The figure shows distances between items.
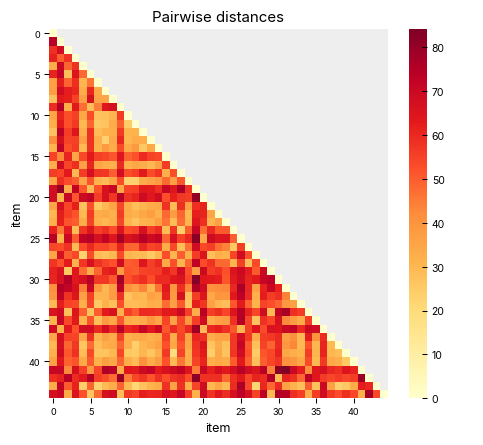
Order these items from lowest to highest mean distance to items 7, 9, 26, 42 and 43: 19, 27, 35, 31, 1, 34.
27, 35, 31, 34, 19, 1
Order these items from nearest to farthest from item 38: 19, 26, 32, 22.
22, 32, 26, 19
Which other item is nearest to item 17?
24
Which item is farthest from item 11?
25
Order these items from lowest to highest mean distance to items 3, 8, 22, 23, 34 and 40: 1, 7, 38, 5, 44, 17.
38, 7, 17, 5, 44, 1
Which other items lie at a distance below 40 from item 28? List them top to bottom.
3, 15, 17, 24, 26
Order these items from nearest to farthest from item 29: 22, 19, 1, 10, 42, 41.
19, 41, 10, 22, 1, 42
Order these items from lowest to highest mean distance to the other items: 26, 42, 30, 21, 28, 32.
21, 32, 26, 28, 42, 30
